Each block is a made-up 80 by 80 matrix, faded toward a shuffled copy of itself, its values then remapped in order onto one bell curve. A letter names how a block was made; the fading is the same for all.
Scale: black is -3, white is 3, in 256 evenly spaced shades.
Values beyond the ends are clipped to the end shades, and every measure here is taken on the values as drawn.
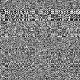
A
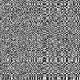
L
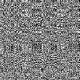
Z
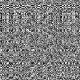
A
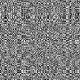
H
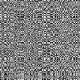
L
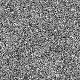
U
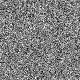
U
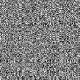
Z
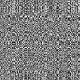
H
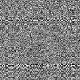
A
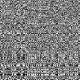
A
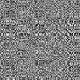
H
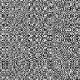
H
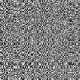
H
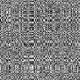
L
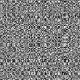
H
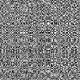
H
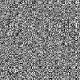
Z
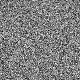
U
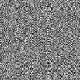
Z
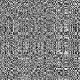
H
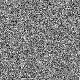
U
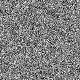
U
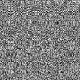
Z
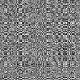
L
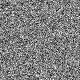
U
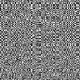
L
